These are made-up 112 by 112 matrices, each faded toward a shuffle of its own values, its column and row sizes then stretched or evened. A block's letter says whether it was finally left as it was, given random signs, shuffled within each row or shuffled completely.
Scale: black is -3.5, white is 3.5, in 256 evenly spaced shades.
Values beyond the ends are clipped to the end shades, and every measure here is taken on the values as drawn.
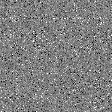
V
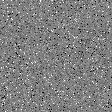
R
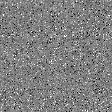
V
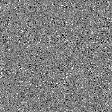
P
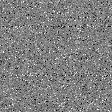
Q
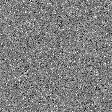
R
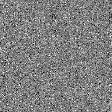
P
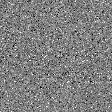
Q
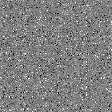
P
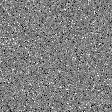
R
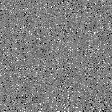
P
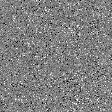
V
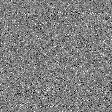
Q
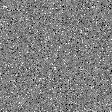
Q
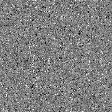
P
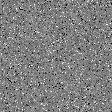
R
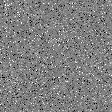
R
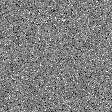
R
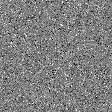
R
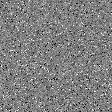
Q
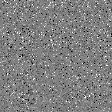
V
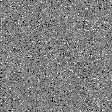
V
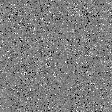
V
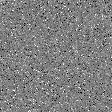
R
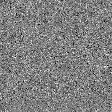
Q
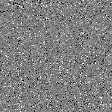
V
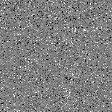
V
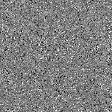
V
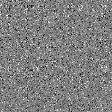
P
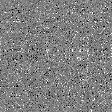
P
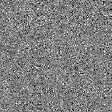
P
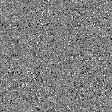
P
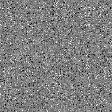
P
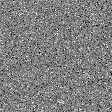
R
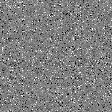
P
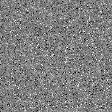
V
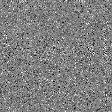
P
